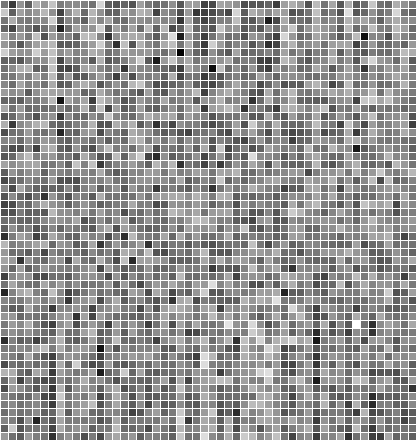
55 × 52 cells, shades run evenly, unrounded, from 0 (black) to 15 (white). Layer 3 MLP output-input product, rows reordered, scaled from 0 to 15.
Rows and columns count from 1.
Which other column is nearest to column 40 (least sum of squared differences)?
44
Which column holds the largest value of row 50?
8
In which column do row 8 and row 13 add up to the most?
47
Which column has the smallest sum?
20
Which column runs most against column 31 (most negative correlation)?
40
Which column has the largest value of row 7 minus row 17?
1
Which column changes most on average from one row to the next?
45
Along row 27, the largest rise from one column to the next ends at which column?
7
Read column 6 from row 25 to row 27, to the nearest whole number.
3 10 5
